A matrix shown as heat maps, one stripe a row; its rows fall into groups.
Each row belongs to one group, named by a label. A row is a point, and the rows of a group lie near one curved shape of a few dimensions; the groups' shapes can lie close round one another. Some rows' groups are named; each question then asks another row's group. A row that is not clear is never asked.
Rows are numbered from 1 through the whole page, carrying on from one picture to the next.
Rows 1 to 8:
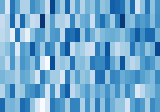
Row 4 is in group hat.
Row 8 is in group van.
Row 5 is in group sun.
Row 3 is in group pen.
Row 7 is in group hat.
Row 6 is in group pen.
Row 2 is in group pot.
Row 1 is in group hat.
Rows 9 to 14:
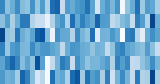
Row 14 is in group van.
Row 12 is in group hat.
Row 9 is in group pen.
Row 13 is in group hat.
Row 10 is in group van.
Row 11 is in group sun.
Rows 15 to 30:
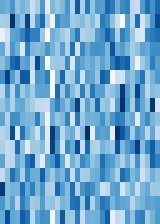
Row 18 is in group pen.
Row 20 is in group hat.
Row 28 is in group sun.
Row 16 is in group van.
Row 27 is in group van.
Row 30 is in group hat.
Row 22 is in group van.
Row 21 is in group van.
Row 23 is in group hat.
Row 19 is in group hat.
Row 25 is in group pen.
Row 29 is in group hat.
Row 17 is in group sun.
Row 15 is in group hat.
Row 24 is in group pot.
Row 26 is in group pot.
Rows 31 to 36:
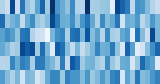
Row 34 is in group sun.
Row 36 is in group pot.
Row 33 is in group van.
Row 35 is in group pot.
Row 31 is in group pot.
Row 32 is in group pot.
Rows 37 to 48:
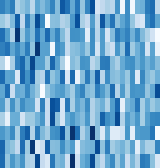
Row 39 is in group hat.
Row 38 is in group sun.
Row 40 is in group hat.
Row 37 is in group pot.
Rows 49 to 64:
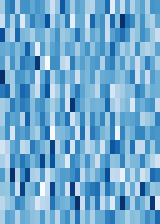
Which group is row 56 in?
pot
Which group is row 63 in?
van
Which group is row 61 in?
van
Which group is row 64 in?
hat
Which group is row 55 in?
hat
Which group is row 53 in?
sun
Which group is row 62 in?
sun
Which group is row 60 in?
pot
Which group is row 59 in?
hat
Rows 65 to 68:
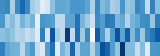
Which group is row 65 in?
van
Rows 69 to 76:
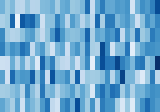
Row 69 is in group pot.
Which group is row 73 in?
pot
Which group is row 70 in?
sun
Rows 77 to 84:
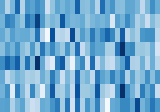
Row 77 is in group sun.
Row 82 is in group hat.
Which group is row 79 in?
sun
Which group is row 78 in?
hat
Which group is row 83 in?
van
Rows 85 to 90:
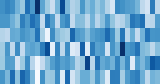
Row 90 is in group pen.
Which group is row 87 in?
sun
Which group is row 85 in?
hat
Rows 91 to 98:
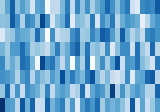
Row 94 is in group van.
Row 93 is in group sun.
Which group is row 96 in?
pot
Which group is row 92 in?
van
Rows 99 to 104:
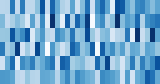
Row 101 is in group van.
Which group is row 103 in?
hat
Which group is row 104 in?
pot
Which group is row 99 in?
pot
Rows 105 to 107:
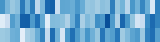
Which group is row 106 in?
sun
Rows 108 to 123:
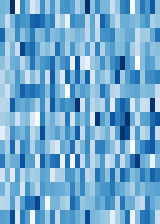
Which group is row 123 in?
pot
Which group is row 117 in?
van
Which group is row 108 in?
pot
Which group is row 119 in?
pen
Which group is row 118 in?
pot
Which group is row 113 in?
pen
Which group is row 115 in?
van
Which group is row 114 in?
pot
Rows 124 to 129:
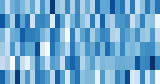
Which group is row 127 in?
sun
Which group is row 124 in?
hat
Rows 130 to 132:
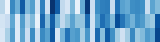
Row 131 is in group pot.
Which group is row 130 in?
pot
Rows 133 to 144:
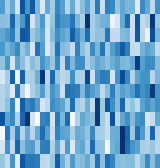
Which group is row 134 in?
van
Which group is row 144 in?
sun
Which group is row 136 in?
hat
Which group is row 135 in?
van
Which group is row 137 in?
pen
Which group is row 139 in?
pen
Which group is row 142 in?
van
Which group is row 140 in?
sun
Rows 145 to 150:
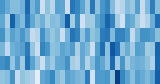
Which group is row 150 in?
pot
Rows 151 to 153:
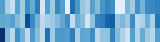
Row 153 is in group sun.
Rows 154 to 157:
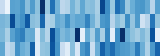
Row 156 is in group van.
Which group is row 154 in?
pot
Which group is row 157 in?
pot
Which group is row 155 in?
van
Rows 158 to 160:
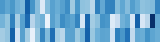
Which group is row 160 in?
pot
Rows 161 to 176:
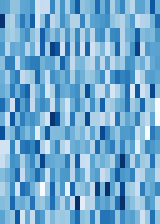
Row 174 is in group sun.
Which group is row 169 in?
pot
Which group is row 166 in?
hat
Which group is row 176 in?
sun
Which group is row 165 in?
hat
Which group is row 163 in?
pen
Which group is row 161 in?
van
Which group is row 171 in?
sun
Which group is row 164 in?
pen
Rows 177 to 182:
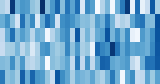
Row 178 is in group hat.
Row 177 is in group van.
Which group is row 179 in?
hat
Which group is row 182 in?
sun
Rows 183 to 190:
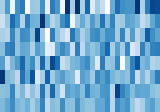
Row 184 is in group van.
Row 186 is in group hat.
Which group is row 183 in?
pen
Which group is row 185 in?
sun
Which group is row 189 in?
pot
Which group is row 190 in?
hat
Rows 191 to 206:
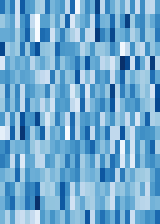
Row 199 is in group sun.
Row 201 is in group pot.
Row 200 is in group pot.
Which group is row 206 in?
pot
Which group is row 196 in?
van
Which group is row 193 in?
pen
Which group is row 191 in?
sun
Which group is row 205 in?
hat
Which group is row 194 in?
sun
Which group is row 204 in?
hat
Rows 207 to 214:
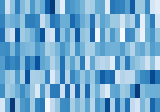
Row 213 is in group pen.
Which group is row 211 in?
hat
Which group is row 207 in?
hat
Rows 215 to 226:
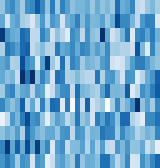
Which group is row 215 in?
hat
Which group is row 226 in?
hat
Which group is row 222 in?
pen
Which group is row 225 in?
hat
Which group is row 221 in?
hat
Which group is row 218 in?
van
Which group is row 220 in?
sun
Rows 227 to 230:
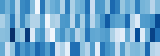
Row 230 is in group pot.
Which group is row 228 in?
hat
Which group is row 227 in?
pen
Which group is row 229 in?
van
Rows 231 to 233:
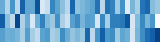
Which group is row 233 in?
pot
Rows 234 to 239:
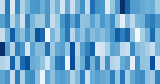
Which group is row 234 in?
van
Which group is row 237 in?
sun
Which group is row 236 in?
hat
